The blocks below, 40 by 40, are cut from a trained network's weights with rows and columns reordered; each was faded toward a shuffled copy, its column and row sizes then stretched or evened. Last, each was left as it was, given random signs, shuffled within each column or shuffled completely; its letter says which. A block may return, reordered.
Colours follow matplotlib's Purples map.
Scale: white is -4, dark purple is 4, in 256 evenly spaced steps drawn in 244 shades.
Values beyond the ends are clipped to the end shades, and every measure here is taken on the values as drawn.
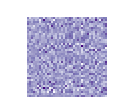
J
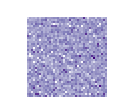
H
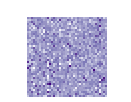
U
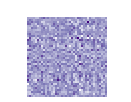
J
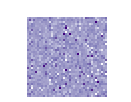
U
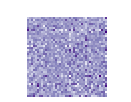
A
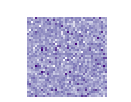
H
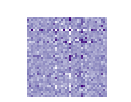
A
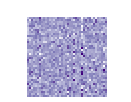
U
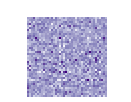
A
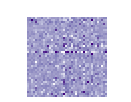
A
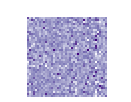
U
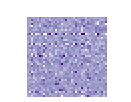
J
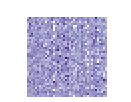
U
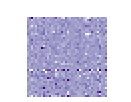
J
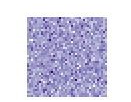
H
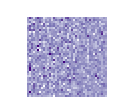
U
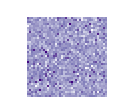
H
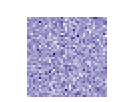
U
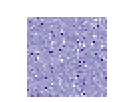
U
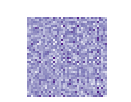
J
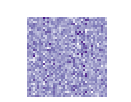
U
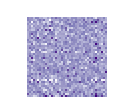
A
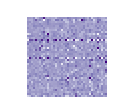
J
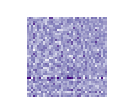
J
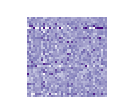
A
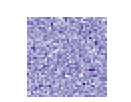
H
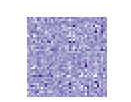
A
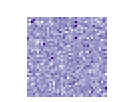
H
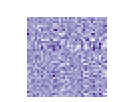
J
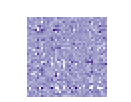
A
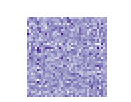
A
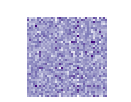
A
